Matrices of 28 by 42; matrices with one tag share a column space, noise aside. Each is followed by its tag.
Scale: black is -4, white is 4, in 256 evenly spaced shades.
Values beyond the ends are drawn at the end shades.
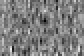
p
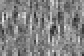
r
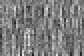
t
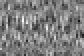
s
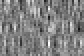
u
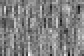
t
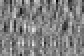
u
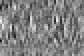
s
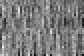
t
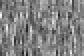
r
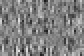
p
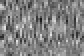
s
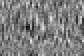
s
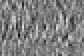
s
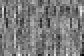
t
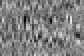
s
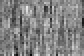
t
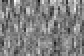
u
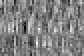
u
